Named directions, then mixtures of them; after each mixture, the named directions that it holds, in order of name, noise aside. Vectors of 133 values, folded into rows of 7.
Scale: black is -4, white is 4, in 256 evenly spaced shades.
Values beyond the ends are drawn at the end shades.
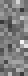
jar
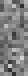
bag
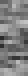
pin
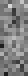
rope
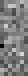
bag, pin, rope.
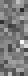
jar.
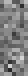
bag.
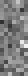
jar.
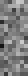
jar, pin, rope.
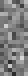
bag.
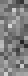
jar, rope.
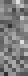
bag, jar, rope.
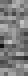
pin, rope.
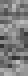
pin.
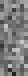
bag, jar, rope.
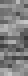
pin.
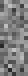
bag, rope.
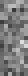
bag, jar, rope.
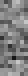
jar, pin.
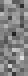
bag.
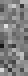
bag, pin, rope.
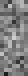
bag, rope.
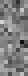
jar.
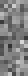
bag, jar, pin.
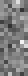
jar.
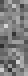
bag, pin.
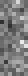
jar.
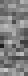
jar, pin, rope.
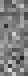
bag.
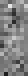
rope.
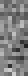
bag, jar, pin.
